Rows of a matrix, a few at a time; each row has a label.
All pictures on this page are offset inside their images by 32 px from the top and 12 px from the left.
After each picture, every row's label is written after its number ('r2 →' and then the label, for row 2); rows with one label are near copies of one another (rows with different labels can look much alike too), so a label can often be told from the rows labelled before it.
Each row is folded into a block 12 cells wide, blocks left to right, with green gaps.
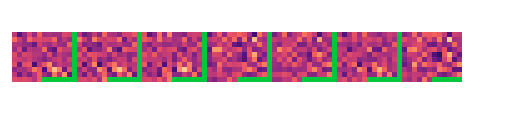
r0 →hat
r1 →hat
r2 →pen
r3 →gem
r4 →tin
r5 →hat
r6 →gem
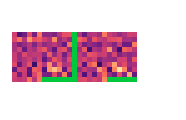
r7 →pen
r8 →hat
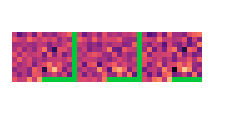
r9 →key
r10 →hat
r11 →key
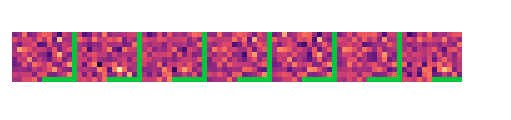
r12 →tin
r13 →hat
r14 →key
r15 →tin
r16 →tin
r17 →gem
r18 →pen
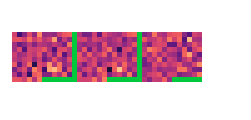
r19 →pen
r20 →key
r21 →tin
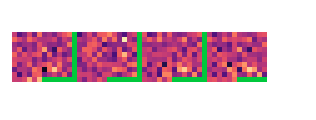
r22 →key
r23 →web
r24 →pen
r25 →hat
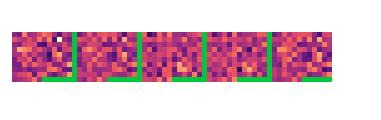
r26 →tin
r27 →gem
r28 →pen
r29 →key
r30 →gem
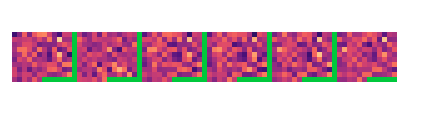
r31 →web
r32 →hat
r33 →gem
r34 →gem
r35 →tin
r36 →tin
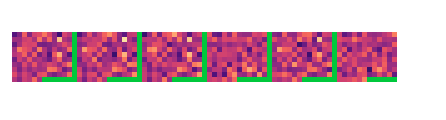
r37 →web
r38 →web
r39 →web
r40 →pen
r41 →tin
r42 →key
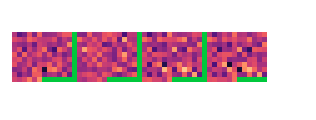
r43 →key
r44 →tin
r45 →hat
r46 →hat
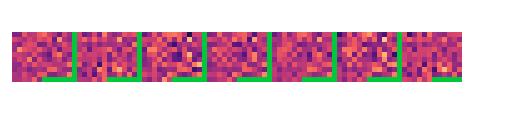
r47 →tin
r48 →pen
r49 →gem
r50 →tin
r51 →web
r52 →web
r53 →pen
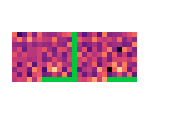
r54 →pen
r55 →key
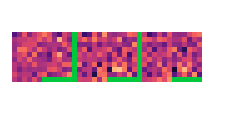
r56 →web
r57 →pen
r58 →key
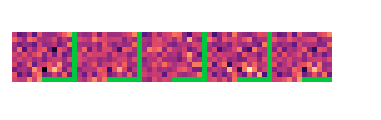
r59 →key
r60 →key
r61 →web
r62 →hat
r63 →key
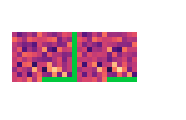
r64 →hat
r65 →hat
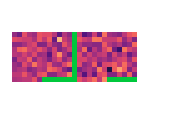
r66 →tin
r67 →key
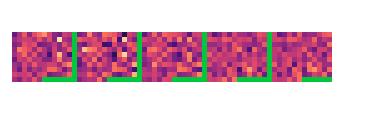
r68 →web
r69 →tin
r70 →gem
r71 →key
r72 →pen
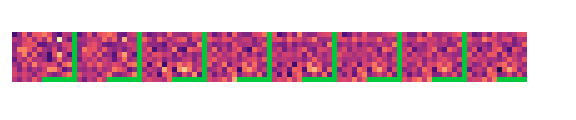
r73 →web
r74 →web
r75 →hat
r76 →key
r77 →pen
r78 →pen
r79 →key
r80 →key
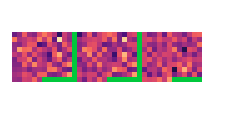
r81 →tin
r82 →web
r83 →key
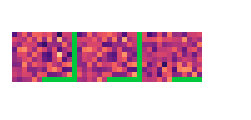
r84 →gem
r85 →gem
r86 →pen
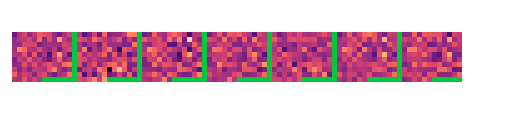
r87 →web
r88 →key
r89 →tin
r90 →gem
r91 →hat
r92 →web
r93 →gem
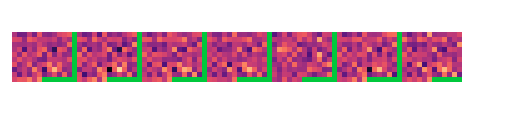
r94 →key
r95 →key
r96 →hat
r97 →hat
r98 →web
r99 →key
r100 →hat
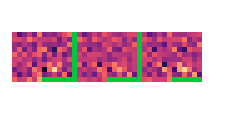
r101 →key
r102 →hat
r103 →hat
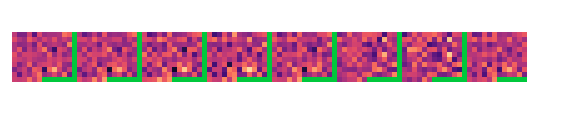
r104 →key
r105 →key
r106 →key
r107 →pen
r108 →key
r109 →tin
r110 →gem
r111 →pen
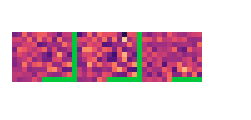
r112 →gem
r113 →gem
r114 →hat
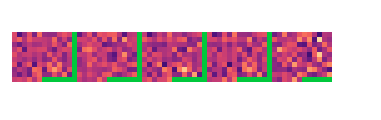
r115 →pen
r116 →gem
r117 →hat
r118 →pen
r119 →tin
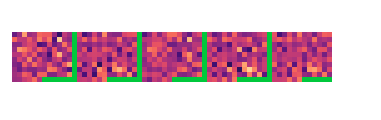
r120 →tin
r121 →pen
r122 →web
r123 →hat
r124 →pen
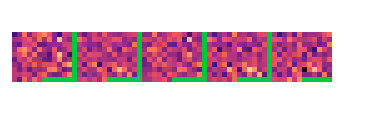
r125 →web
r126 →hat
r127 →tin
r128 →hat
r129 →key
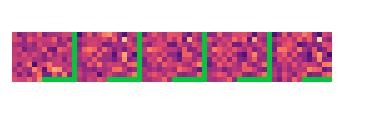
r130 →hat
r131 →web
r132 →tin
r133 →tin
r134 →web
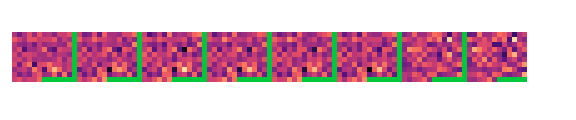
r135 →hat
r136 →key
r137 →key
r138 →key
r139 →key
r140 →key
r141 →tin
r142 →tin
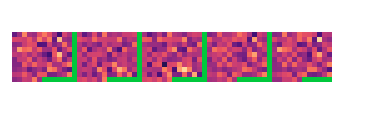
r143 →tin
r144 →hat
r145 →hat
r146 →tin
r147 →tin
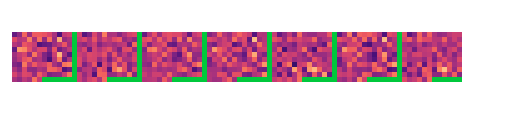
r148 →gem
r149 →pen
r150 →gem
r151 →tin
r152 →hat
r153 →gem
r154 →pen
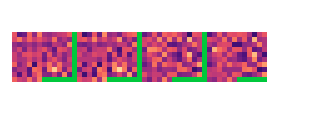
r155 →pen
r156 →pen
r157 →gem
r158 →gem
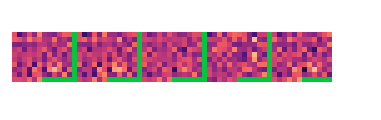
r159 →pen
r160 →pen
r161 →key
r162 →web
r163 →key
